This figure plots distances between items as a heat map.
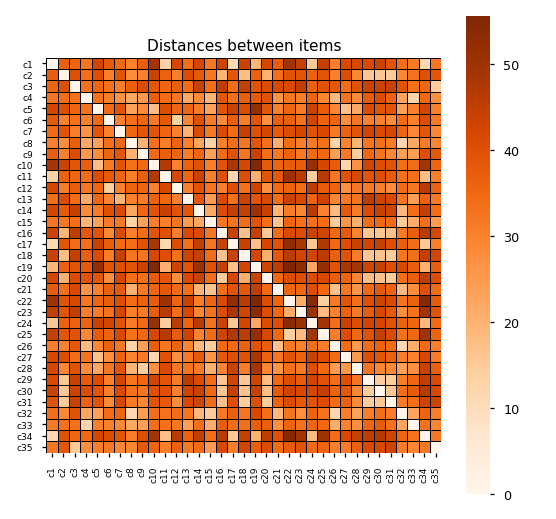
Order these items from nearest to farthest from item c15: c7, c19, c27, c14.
c14, c27, c7, c19
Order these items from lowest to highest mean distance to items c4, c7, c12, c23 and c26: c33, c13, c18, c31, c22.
c33, c13, c22, c31, c18
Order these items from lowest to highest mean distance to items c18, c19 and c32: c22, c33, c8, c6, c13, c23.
c8, c33, c6, c13, c23, c22
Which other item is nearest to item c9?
c28
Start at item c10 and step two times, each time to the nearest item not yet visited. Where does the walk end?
c5
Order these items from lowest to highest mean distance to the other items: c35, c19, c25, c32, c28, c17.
c32, c28, c35, c17, c25, c19
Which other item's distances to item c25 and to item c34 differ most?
c22
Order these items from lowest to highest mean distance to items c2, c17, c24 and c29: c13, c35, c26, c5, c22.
c26, c35, c13, c5, c22
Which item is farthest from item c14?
c19
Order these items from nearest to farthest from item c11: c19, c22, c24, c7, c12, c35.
c24, c19, c35, c7, c12, c22
